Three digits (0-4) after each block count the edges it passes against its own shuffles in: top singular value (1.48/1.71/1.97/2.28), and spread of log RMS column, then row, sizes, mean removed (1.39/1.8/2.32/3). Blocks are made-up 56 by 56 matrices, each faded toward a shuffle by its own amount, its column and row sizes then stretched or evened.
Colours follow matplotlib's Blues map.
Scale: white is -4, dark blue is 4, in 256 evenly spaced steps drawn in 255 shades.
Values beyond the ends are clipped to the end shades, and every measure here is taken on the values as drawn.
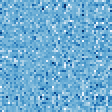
2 2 1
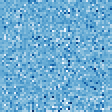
0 2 1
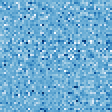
2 1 3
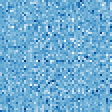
3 2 1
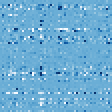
1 2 4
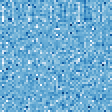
2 1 0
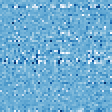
2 1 3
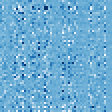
2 4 2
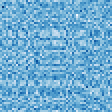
4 1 1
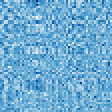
4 2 2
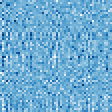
4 2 1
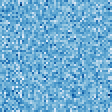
1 3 0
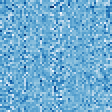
1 3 0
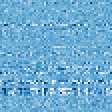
3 0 4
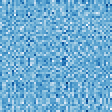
4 2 0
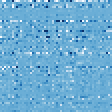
3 2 4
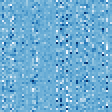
1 4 1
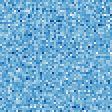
1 0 1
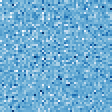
2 1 1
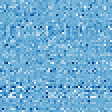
2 0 3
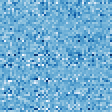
2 2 3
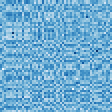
4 0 1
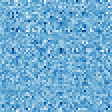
1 2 2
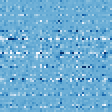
3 1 4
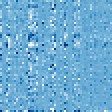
3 4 1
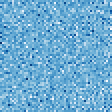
3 0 0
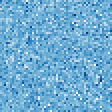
0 1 0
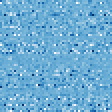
1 0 4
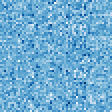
2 2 1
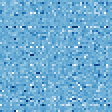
2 1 3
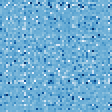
2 2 2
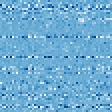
4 0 4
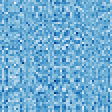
4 3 1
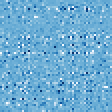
3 1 3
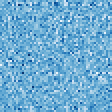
2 0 2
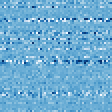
2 0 4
